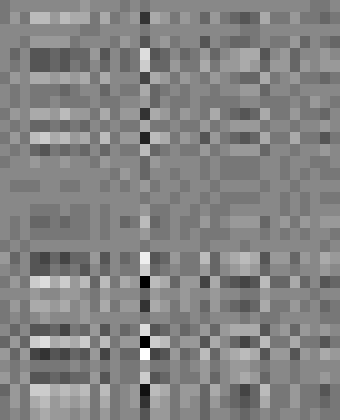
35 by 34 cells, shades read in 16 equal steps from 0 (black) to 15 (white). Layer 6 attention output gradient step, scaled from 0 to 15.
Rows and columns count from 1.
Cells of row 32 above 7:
17
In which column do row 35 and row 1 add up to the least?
15
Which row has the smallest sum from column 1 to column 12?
30
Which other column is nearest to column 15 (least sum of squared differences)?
25
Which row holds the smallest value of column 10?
24
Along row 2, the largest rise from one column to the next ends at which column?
16
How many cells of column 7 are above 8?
13
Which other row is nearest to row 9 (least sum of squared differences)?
20
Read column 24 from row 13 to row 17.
9 7 7 8 7
